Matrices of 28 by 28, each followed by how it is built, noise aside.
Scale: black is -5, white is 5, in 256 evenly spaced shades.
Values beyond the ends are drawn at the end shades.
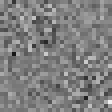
block diagonal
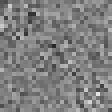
block diagonal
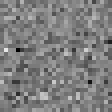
uneven rows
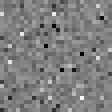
sparse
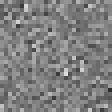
block diagonal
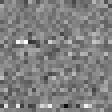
uneven rows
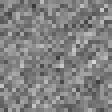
Hankel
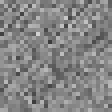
Hankel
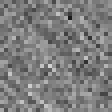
Toeplitz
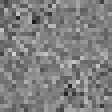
block diagonal
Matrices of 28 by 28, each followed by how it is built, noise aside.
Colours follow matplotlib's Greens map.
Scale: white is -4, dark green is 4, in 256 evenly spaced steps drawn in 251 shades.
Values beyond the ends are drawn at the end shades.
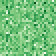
uneven columns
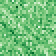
Toeplitz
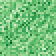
Hankel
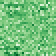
low rank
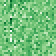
uneven columns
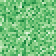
repeating rows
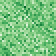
Toeplitz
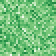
Toeplitz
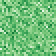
Toeplitz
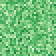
repeating rows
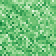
Toeplitz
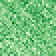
Toeplitz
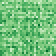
blocks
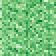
repeating rows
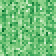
blocks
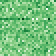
low rank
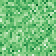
Hankel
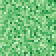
repeating rows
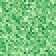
Toeplitz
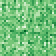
blocks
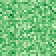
repeating rows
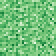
repeating rows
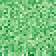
blocks
